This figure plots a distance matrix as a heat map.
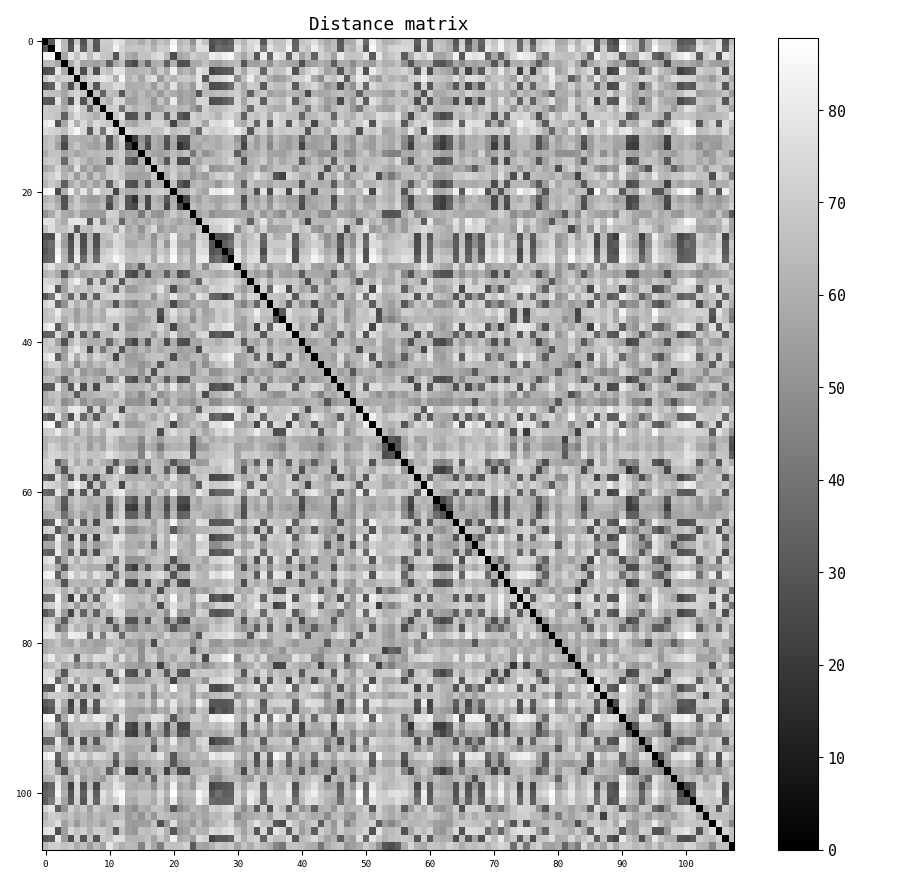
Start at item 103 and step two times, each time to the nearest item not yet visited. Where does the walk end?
80
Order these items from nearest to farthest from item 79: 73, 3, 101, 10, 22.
73, 3, 22, 10, 101
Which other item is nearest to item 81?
53
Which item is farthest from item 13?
12
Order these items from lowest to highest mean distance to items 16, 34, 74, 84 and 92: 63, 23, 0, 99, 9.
63, 99, 0, 23, 9
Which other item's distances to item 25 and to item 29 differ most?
82
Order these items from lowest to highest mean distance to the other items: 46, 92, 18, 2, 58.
92, 58, 46, 18, 2
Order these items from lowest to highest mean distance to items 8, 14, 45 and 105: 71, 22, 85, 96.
22, 96, 85, 71
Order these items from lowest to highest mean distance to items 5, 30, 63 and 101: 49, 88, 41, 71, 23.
88, 23, 71, 41, 49
